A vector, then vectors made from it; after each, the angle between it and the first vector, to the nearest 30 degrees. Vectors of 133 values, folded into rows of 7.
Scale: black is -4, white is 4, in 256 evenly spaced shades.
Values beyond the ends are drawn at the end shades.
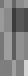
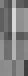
150 degrees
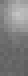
120 degrees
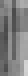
60 degrees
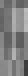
150 degrees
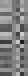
90 degrees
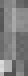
120 degrees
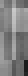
150 degrees
